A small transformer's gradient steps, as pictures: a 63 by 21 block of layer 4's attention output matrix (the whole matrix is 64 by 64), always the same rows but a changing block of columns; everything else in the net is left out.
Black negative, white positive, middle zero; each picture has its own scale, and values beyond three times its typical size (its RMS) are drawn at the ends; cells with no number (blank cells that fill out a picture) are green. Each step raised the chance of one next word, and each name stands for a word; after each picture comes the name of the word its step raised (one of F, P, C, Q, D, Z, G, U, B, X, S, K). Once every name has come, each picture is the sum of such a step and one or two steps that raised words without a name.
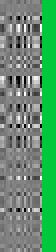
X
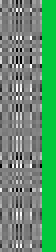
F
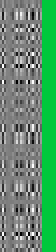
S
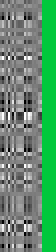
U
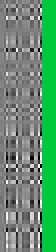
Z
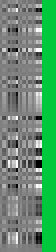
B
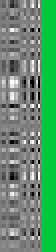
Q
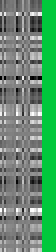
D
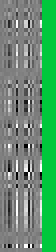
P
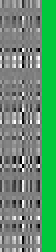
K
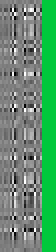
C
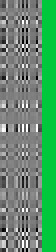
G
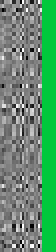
C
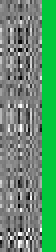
G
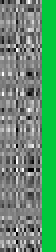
G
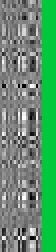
Q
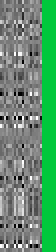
P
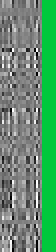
K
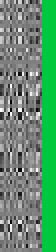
U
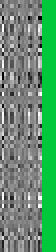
X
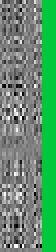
C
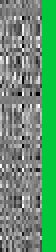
X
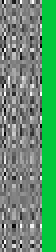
X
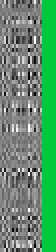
G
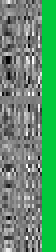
X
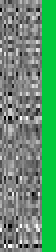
C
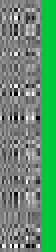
Z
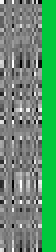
K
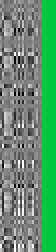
P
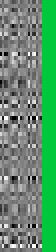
S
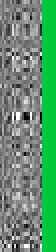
U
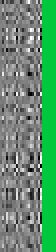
F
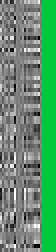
F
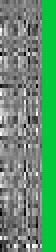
P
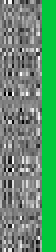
K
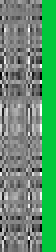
G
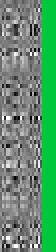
B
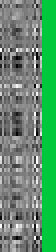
K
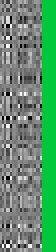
X
